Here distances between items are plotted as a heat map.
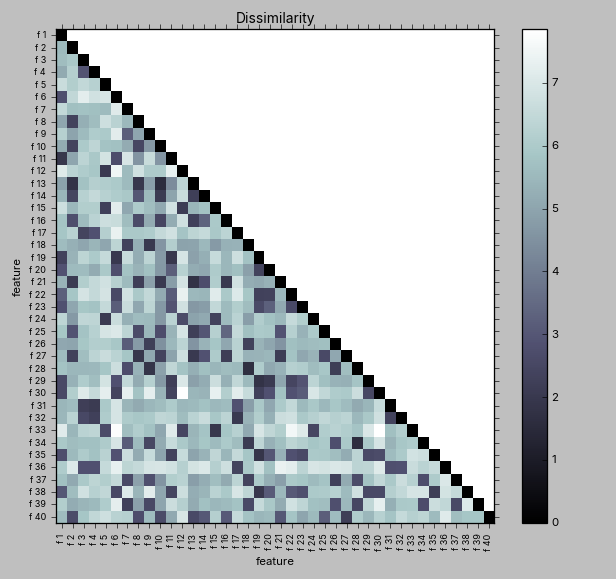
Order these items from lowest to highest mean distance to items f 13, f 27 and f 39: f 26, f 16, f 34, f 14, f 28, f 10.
f 10, f 16, f 14, f 26, f 28, f 34
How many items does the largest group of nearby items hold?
11
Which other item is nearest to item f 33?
f 15
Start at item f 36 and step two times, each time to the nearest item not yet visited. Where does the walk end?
f 32
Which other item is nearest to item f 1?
f 11
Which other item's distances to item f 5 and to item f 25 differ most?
f 12
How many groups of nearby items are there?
5
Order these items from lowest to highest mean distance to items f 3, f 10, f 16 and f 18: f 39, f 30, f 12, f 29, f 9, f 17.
f 9, f 39, f 17, f 29, f 12, f 30
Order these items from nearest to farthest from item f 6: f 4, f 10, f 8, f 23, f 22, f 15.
f 22, f 23, f 10, f 8, f 4, f 15
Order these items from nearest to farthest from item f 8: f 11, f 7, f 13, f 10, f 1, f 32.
f 13, f 10, f 11, f 1, f 7, f 32
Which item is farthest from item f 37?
f 36
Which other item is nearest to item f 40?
f 27
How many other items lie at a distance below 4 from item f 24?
4
